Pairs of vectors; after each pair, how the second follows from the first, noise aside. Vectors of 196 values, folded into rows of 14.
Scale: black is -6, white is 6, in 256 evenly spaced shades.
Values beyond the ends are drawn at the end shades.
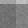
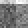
scaled up.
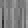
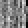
wrapped around, scaled up.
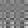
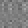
wrapped around, shrunk.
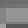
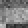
scaled up.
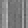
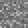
shuffled.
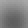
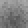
copied.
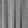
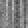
reversed, negated.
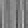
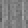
wrapped around, negated, shrunk.
